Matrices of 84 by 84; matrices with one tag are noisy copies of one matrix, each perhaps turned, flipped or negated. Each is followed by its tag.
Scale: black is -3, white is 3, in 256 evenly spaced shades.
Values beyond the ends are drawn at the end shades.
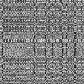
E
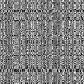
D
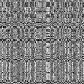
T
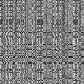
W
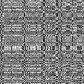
T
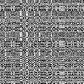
W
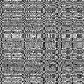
T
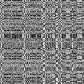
T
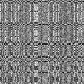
T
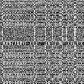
E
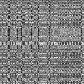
E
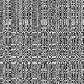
W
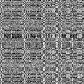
T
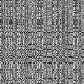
W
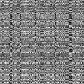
D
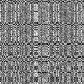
T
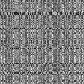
D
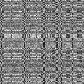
T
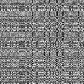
W
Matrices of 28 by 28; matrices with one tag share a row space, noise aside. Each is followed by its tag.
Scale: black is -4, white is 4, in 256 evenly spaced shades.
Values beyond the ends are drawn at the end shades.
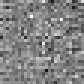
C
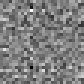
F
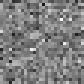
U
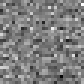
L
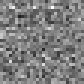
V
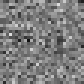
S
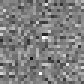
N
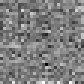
N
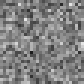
F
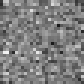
L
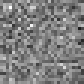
S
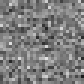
N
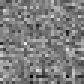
C
